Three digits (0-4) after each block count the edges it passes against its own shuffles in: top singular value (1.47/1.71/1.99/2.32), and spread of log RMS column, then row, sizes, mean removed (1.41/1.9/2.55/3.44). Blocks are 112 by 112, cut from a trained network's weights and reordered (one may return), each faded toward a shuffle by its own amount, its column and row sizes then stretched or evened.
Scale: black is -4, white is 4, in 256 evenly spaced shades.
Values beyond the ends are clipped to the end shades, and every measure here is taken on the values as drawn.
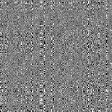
4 4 3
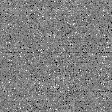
0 1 1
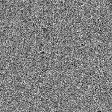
1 1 0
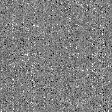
0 2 1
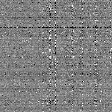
3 3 2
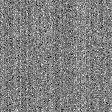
2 0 0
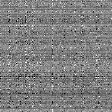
4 3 2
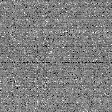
2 1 2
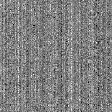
4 3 0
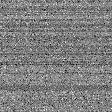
3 0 0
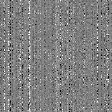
3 4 1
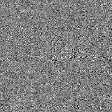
2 2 3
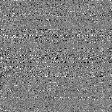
0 2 4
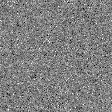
0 0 0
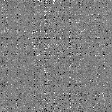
1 3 2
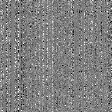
2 4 0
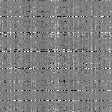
4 2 4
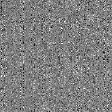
0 4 2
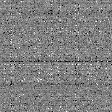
2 2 2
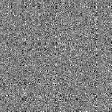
3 3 3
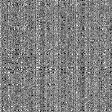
4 2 3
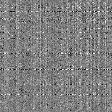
4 1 3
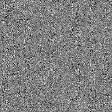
0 3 0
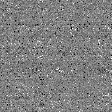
0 2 1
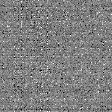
1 2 1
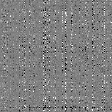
1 4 2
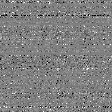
1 1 4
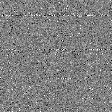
1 1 2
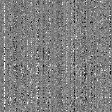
3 4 1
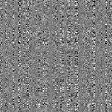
3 4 2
